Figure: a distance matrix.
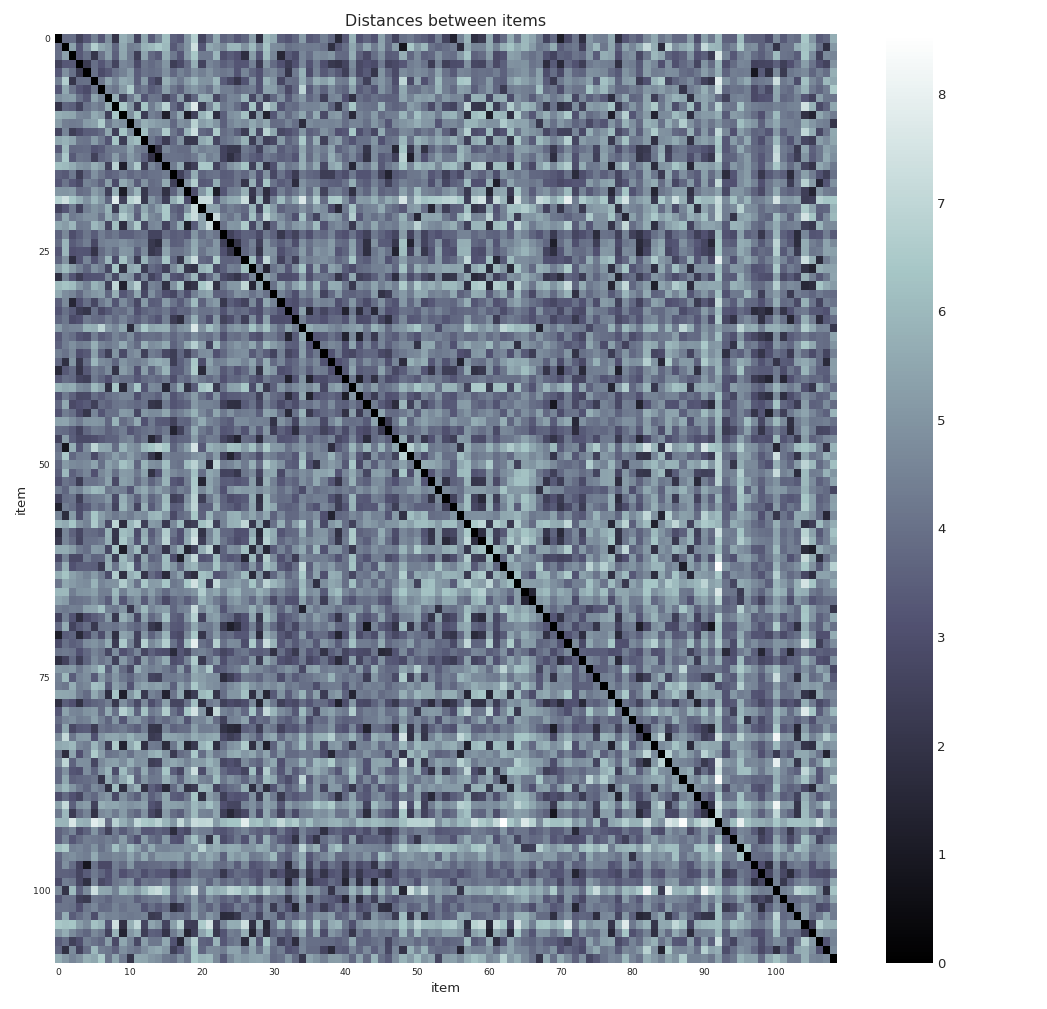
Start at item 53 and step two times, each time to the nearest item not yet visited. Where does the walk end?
34
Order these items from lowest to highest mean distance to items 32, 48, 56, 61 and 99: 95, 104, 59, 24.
59, 24, 95, 104
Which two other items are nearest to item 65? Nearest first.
66, 95
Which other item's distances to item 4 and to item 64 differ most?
97
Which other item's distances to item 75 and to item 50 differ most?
90
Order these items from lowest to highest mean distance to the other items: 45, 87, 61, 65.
61, 45, 87, 65
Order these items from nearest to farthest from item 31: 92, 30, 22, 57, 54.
54, 30, 22, 57, 92
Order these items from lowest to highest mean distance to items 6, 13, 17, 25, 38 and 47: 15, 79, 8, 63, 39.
39, 8, 79, 63, 15
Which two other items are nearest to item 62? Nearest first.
87, 6
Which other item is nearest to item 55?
0
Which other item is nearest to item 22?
18
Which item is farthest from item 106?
92
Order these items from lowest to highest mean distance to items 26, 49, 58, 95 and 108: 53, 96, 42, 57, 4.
42, 4, 53, 96, 57
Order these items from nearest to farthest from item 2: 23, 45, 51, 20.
23, 51, 20, 45
